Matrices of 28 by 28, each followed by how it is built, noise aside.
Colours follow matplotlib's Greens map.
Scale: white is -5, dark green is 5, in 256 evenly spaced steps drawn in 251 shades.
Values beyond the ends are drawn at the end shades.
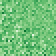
lower triangular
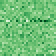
uneven rows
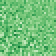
lower triangular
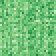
blocks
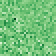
lower triangular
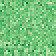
uneven rows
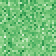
uneven columns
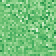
upper triangular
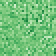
upper triangular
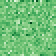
uneven rows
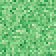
noise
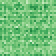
blocks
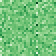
uneven columns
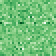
uneven rows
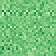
low rank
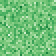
noise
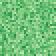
blocks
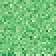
uneven rows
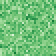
noise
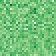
low rank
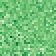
lower triangular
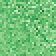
upper triangular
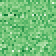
uneven rows
